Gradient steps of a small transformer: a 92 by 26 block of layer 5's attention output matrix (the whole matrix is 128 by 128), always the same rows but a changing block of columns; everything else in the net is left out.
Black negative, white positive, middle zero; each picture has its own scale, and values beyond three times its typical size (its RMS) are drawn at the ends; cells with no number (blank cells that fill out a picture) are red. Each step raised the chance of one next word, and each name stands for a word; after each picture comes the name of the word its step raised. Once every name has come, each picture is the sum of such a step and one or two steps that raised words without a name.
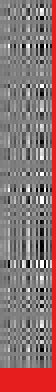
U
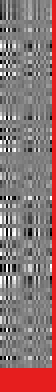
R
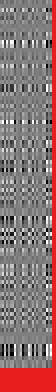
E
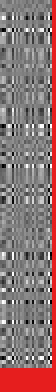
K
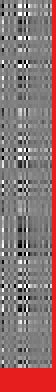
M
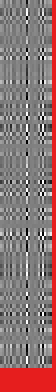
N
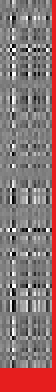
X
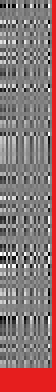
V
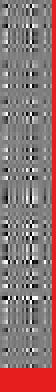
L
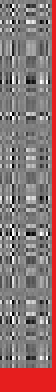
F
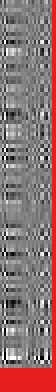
K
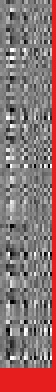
K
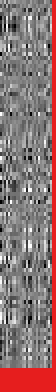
U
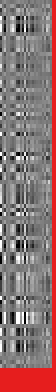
N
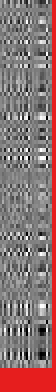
F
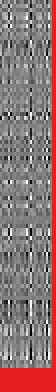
F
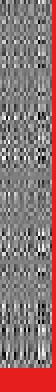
N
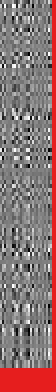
M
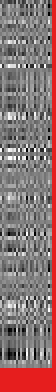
M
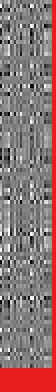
L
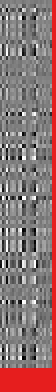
U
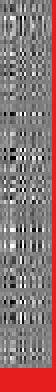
M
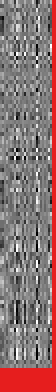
U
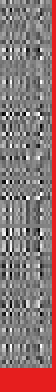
N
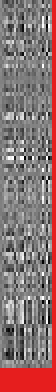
L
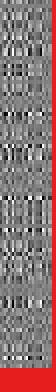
R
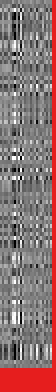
E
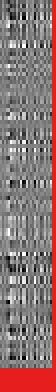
R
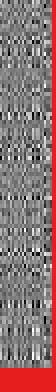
V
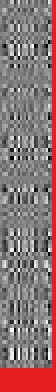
U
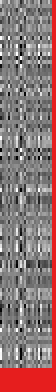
U
